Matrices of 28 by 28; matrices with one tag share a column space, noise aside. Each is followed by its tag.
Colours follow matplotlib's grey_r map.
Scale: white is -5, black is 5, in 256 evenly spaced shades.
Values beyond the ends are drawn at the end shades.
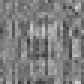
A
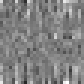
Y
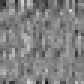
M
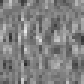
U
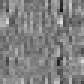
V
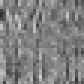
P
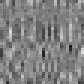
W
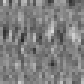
U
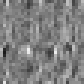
W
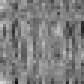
A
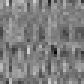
W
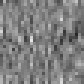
U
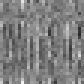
A
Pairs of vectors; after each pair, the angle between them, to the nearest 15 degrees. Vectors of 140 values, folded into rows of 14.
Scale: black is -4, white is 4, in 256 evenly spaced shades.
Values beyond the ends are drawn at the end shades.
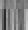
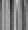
105 degrees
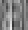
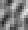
105 degrees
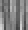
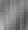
60 degrees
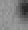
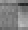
75 degrees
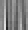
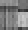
105 degrees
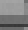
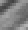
105 degrees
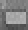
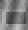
135 degrees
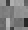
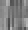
135 degrees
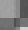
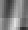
120 degrees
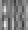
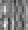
15 degrees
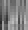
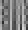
105 degrees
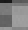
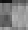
15 degrees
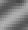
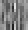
90 degrees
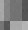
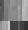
165 degrees
